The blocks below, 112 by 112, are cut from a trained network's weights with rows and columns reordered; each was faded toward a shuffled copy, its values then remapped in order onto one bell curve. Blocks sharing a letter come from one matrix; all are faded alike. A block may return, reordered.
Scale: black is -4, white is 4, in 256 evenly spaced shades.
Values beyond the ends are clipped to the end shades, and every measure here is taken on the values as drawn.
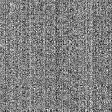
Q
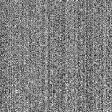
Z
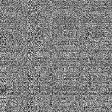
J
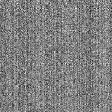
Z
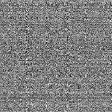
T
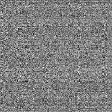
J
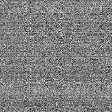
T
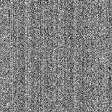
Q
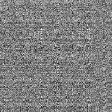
J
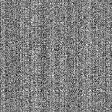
Z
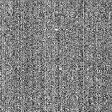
Q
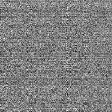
T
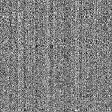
Q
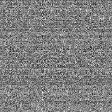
T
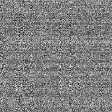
T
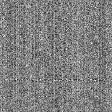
Q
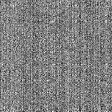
Z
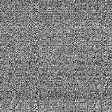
J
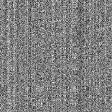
Q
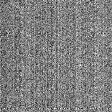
Q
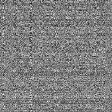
T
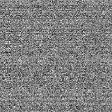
T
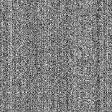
Q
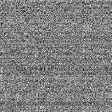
T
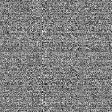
T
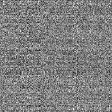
J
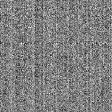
Q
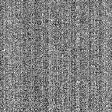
Z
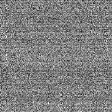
T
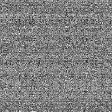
T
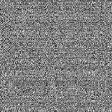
J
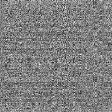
J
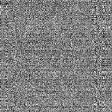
J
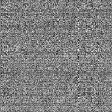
T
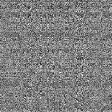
J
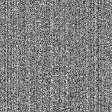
Q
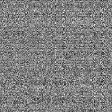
J
